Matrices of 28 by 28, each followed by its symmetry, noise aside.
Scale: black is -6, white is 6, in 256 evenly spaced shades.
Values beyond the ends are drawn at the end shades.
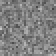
no symmetry.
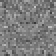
mirrored left to right.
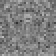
mirrored left to right.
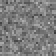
same after a half turn.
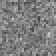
no symmetry.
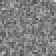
symmetric across the other diagonal.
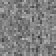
mirrored top to bottom.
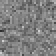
symmetric.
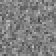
antisymmetric.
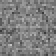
mirrored left to right.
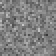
no symmetry.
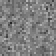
same after a half turn.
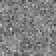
symmetric across the other diagonal.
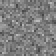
same after a half turn.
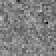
antisymmetric.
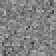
same after a half turn.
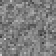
no symmetry.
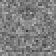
mirrored left to right.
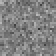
no symmetry.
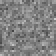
mirrored left to right.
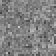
no symmetry.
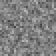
antisymmetric.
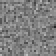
antisymmetric.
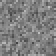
symmetric.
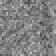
no symmetry.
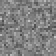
same after a half turn.
